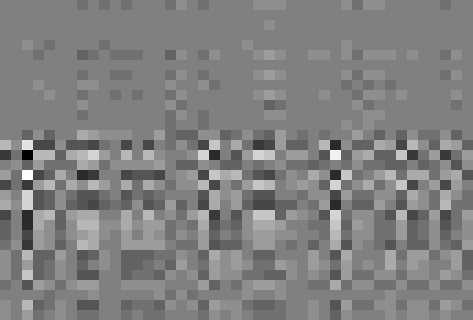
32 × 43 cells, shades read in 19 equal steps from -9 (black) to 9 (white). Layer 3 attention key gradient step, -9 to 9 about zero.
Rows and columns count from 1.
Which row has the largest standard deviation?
16
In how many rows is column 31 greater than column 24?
9
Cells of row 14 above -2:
34
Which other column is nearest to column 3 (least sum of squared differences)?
20
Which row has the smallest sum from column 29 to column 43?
17
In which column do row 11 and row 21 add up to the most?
3
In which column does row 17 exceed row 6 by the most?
8
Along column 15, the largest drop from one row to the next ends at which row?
18
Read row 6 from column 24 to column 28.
1 2 1 0 0
